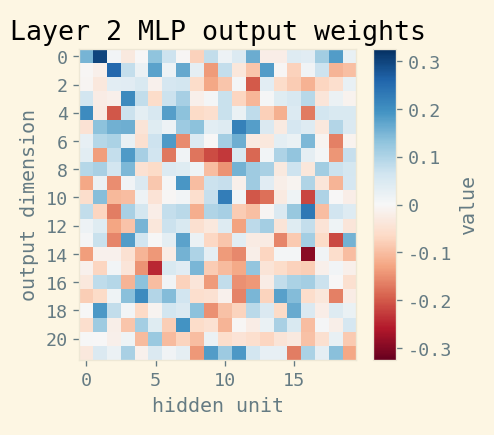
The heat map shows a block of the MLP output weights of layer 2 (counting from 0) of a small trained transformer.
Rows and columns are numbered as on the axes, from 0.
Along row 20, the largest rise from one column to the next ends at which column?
5
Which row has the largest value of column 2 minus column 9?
1
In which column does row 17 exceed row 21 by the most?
15
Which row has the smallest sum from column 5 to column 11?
7
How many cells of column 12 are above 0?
10
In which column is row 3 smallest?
12
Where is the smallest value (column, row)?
16, 14
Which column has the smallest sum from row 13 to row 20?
11
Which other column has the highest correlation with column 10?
9
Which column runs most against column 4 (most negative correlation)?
8
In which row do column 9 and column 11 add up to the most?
21
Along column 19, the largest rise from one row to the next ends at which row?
13
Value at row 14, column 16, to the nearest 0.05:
-0.3
